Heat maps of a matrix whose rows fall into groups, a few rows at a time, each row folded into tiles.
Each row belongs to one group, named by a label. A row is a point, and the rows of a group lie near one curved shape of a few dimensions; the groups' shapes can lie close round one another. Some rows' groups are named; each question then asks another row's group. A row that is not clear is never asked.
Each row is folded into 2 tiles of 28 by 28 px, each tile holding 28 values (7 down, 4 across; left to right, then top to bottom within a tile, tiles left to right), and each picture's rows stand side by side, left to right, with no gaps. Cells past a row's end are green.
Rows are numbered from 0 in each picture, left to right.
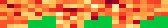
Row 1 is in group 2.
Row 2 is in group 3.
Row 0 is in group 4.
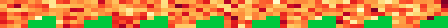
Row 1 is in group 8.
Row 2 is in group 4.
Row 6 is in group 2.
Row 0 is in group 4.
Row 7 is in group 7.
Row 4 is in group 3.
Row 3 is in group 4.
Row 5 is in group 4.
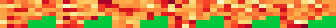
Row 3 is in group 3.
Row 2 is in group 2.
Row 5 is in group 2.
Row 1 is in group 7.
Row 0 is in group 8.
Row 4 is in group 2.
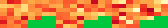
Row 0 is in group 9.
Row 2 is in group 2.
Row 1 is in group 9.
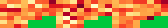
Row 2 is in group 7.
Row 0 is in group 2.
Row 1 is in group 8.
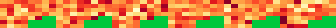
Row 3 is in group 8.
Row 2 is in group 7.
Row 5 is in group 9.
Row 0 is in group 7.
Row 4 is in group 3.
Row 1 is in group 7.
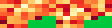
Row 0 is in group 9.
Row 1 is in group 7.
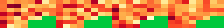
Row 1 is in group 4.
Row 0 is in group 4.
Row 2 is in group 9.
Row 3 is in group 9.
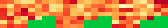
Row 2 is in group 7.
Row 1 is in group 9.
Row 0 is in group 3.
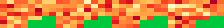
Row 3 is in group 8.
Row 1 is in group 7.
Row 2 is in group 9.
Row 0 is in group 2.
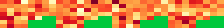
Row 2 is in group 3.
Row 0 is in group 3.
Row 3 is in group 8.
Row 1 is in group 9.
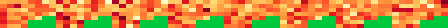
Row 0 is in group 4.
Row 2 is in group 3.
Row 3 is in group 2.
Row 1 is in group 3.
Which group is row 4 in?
9
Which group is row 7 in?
2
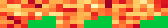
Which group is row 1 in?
2
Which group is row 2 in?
7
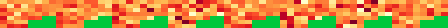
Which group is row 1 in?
4
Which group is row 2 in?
2
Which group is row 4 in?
9
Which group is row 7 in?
2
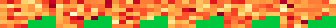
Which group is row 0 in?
7
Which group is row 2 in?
8
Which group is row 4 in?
9
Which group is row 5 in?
3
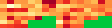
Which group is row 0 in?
7
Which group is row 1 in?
8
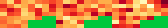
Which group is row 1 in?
2
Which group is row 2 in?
7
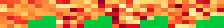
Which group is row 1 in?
8
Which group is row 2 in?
9
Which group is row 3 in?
4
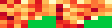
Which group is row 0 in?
3
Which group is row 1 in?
9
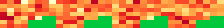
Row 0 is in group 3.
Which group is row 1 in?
9
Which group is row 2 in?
8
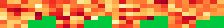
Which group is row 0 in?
2
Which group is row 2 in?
7
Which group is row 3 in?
8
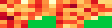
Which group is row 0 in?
3
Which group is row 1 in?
4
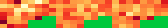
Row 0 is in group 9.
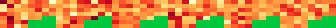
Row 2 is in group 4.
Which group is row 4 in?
8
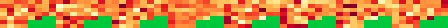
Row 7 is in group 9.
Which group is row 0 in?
7
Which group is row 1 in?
8
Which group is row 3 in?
4
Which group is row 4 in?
2
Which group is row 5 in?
9
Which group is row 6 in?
4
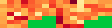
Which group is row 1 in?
9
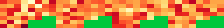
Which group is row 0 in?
7
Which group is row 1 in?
8
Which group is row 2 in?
4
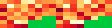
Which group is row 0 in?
2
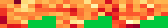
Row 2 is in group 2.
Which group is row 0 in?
9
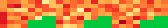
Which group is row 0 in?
4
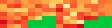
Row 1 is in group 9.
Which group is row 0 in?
4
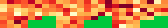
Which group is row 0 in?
8
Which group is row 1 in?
7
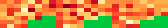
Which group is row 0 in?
7
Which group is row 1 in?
4
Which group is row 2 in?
2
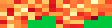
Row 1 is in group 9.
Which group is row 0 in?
7
